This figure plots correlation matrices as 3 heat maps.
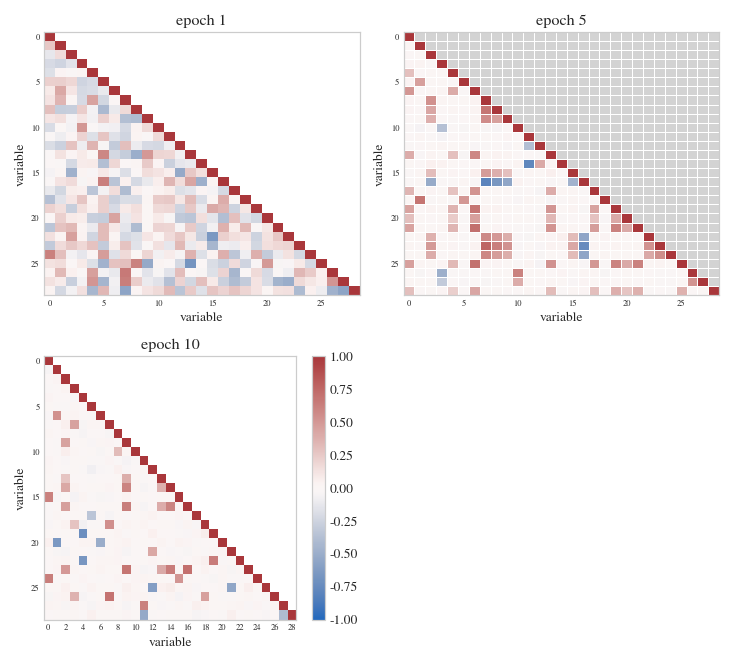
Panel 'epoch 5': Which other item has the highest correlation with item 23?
7
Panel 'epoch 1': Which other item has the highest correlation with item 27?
7
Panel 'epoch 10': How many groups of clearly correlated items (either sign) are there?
9
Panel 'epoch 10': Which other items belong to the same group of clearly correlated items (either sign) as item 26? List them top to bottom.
3, 7, 18
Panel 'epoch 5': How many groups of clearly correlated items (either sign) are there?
5
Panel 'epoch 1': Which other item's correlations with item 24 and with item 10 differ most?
0
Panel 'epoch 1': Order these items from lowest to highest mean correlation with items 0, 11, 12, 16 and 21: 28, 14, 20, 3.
14, 20, 3, 28
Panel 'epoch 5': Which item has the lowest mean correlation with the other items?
16
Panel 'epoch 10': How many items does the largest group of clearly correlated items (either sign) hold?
6
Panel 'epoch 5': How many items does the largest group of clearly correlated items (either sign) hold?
10
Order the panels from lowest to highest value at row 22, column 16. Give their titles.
epoch 5, epoch 10, epoch 1
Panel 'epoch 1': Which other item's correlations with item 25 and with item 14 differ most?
9
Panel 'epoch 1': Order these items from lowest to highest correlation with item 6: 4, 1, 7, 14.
4, 7, 14, 1
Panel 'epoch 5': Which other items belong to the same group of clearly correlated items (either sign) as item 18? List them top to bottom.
1, 5
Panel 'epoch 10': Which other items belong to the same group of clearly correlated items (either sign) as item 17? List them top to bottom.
5
